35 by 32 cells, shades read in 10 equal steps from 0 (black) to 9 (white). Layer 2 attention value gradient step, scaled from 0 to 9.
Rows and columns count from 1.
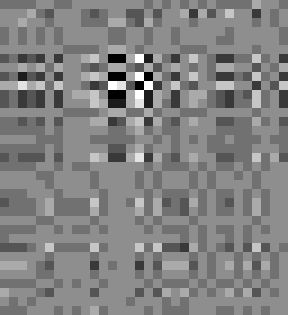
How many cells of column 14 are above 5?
5
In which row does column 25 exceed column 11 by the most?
10
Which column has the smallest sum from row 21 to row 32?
21
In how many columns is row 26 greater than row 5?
4
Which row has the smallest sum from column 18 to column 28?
9
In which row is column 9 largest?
11
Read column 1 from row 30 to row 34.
6 5 4 6 5
